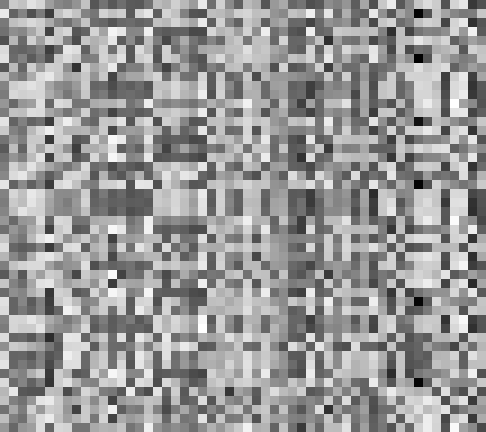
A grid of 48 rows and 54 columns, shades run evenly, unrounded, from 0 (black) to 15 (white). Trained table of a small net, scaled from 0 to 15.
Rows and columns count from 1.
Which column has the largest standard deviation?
47
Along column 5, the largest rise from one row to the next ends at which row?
45
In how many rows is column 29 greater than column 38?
30
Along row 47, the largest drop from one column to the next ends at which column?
53
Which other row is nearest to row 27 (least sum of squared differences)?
29
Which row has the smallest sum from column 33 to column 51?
39
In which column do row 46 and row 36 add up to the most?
4
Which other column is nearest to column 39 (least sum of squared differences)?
28
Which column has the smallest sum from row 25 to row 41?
34
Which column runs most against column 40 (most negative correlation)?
49
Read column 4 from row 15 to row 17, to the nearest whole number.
11 12 12
